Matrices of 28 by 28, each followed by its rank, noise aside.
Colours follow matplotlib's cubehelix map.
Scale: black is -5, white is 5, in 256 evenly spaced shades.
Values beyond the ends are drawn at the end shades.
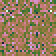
six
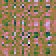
two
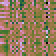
three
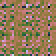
two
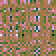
three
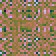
two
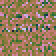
six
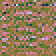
four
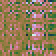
two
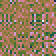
four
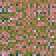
four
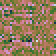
four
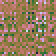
three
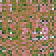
four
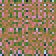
two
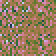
six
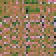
three
